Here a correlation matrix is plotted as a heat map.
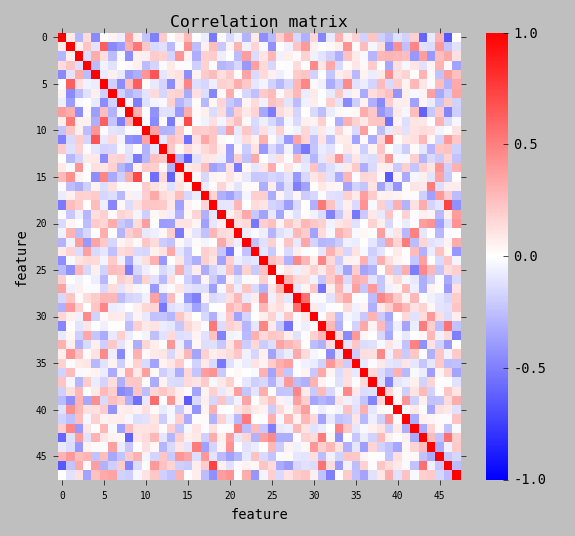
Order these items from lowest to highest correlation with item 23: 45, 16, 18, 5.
5, 16, 18, 45
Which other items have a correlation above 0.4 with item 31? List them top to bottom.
18, 24, 43, 46
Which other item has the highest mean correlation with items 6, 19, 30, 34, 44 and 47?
20
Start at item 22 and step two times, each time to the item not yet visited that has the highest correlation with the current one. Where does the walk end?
39
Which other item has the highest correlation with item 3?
30
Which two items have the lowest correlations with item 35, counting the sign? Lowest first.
19, 11
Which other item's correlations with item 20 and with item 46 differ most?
18
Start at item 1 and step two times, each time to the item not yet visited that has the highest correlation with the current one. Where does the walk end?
9
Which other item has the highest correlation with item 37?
27
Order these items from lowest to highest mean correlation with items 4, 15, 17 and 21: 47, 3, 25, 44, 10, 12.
25, 44, 3, 47, 12, 10
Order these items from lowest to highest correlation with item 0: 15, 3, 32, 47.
32, 47, 3, 15
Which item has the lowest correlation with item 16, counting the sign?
28
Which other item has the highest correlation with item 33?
42
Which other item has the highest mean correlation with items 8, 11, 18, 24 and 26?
36
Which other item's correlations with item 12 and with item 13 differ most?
15
